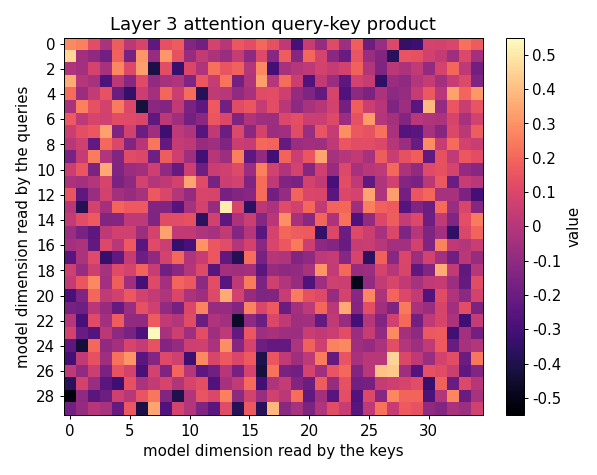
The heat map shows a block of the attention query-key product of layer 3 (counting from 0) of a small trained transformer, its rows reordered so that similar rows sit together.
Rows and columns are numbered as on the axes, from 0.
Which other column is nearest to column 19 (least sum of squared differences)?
25
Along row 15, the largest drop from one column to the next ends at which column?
21
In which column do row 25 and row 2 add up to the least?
7
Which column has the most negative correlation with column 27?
33
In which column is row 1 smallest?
27
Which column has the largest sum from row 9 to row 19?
31
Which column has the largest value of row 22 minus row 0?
28
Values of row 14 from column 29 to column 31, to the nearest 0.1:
0.1 -0.2 0
